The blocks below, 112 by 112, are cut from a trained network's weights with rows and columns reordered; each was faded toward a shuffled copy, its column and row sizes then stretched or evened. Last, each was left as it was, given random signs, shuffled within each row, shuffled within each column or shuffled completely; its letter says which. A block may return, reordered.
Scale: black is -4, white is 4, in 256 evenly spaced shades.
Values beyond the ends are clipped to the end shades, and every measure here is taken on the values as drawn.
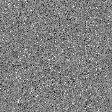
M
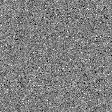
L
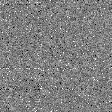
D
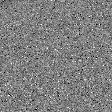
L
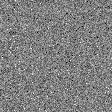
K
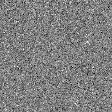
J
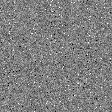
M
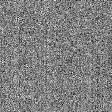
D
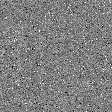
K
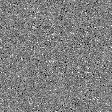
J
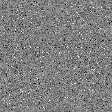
J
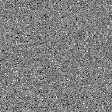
D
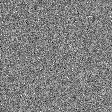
K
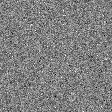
K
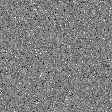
K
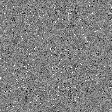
J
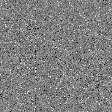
J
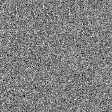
M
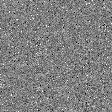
M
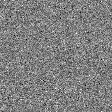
L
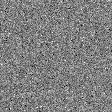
K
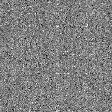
D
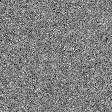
K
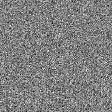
D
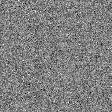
M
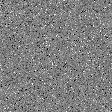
K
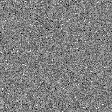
D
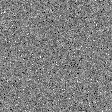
K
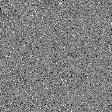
J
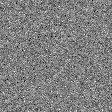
K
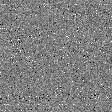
L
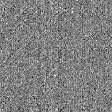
D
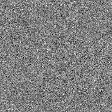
J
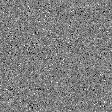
J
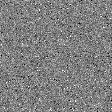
J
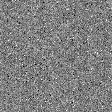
M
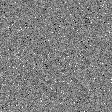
K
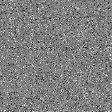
J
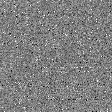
L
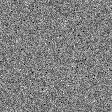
K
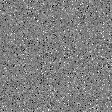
M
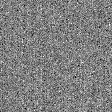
M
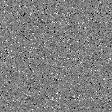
D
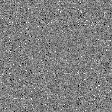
D
